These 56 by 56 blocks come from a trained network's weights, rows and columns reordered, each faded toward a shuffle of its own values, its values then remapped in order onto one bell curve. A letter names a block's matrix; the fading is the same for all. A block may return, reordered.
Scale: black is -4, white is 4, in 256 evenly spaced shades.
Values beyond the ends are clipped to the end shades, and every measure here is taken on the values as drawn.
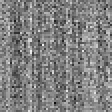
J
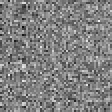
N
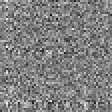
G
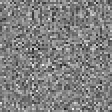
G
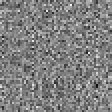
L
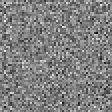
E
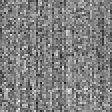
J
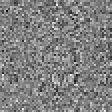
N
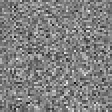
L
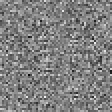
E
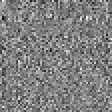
G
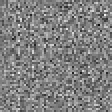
L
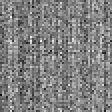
J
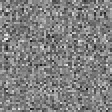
G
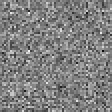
L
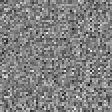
E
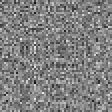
N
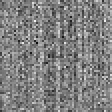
J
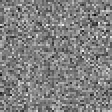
G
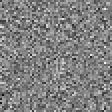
E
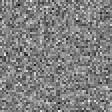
L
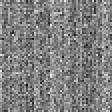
J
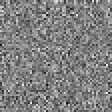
G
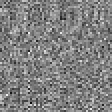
L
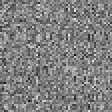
L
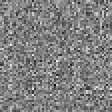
N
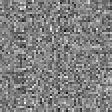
N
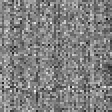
J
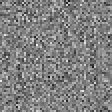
L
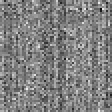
J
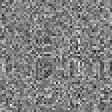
N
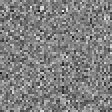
E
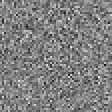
E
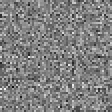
G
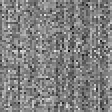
J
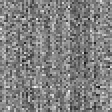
J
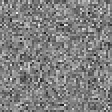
L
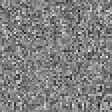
G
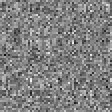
E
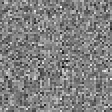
N
